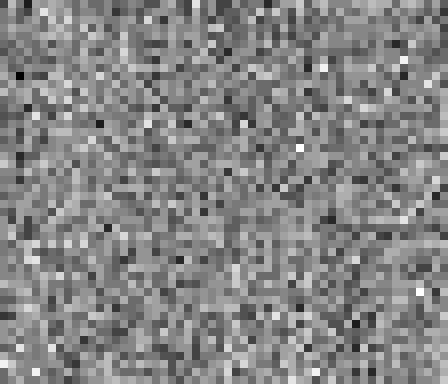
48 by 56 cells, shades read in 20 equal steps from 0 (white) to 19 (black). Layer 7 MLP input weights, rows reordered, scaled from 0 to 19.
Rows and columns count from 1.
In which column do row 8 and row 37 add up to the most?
55
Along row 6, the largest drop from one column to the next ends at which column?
52
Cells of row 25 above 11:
11
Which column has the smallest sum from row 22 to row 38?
10
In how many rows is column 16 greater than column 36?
22
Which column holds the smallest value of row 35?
8
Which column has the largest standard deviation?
39
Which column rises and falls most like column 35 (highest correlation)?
33
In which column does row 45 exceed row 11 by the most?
9
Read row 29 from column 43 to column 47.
12 13 10 12 12
